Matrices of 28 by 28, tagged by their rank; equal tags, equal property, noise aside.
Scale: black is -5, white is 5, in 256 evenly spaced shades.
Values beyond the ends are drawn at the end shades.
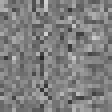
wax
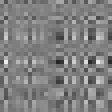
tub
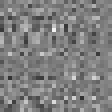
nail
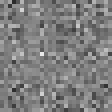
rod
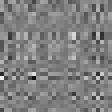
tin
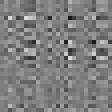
tin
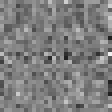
nail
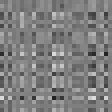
tub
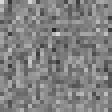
rod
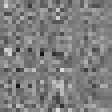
wax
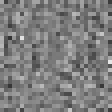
rod
